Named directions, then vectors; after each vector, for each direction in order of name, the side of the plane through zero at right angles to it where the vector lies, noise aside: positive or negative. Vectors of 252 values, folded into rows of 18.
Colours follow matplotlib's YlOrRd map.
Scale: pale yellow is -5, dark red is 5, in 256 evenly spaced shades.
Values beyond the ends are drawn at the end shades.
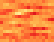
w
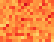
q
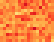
positive, positive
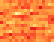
positive, positive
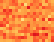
negative, positive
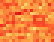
negative, negative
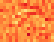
positive, positive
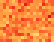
positive, negative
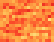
positive, negative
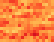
negative, positive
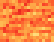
positive, negative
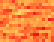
negative, positive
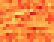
positive, positive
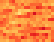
negative, positive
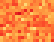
negative, negative
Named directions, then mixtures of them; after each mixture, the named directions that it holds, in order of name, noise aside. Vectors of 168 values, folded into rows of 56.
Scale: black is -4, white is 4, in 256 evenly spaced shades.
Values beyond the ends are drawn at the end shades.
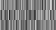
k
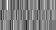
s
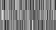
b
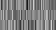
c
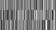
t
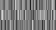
b, t.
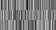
c.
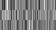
b, s.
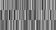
k.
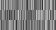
c, k, t.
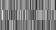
b, k, t.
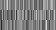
s, t.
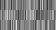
k, s, t.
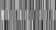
b.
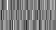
s.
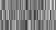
b, k, s.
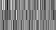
b, k, s.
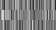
b.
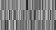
b, c, k.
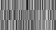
c, k.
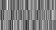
s.
